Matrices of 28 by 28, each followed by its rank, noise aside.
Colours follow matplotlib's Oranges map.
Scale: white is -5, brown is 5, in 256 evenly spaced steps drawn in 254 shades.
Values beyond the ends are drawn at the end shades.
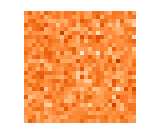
five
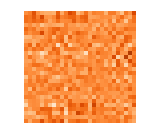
five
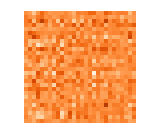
three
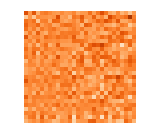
four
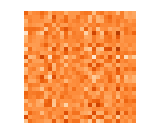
three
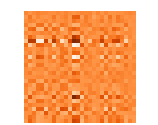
two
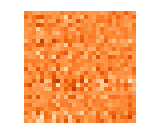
four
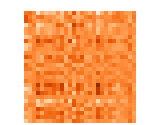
three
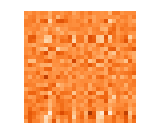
two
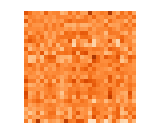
four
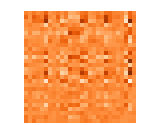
two
